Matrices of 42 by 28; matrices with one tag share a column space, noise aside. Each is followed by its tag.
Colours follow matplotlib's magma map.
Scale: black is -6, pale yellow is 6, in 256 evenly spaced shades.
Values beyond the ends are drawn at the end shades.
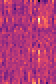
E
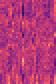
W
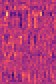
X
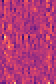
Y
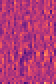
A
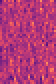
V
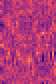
A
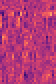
X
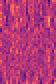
E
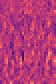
A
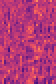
V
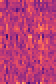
Y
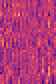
W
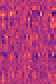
X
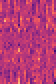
E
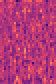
V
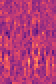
A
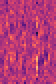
A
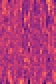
E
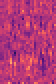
A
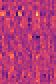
X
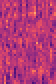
W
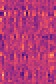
X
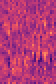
A
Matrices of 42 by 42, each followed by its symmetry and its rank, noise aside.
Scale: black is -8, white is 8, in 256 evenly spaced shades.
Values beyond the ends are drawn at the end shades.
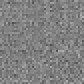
no symmetry, rank six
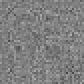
symmetric, rank six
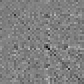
symmetric, rank five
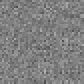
no symmetry, rank five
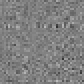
no symmetry, rank five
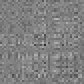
symmetric, rank four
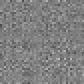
no symmetry, rank six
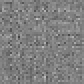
antisymmetric, rank six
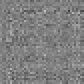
antisymmetric, rank four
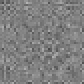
symmetric, rank four
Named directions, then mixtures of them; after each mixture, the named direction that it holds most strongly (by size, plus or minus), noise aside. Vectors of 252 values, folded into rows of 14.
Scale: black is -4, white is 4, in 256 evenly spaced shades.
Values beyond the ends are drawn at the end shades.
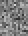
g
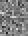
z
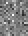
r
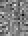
r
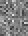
r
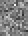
g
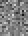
r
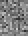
g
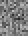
g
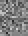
z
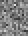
g
